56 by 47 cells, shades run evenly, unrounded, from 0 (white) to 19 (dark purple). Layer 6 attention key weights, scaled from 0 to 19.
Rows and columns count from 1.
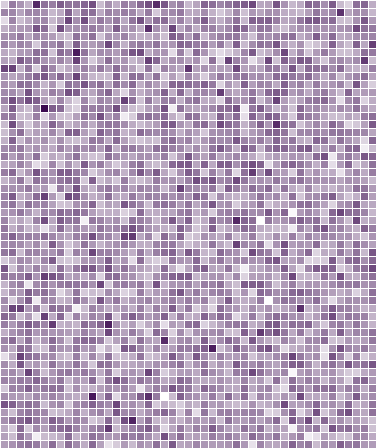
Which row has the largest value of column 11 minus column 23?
34
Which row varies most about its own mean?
14
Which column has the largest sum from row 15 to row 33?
32
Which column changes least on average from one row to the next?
25
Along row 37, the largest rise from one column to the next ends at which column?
33
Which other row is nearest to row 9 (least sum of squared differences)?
18
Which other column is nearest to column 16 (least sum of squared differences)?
17
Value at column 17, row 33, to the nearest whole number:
3
